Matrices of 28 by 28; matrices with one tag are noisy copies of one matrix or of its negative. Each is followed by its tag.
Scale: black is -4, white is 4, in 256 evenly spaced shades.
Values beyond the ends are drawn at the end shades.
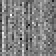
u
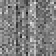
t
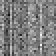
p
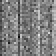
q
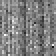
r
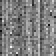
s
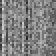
u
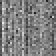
u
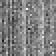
r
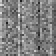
q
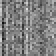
u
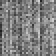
s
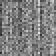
s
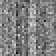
t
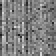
u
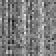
r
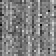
s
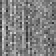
u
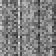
q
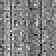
p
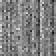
s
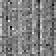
s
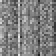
q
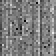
s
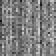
s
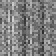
r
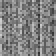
s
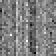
t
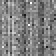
r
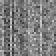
p
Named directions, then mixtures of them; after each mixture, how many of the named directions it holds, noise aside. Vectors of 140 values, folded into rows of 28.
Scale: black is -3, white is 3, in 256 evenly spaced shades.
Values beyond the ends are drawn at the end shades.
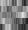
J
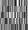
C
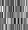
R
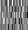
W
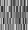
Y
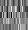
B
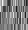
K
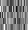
three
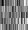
four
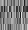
three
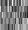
two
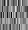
one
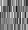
one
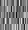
three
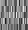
two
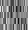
two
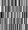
three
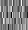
two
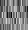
two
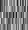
three
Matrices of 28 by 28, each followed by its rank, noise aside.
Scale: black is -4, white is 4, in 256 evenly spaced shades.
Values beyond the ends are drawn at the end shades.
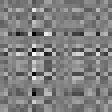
one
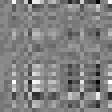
one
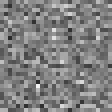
six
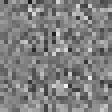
six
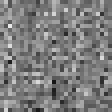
six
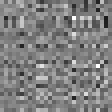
three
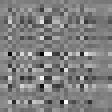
two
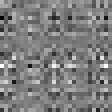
three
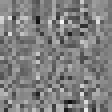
four
